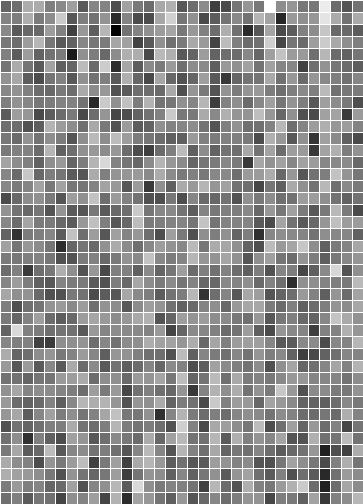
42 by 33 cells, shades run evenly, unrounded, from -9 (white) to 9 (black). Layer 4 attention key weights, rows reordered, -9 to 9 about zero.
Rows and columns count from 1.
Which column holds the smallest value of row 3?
30
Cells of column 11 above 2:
10
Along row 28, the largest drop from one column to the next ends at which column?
2
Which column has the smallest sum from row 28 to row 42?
20
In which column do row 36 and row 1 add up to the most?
32
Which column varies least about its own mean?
22
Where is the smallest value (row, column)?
1, 25
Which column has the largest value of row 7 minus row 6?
21
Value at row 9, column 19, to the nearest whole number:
-4
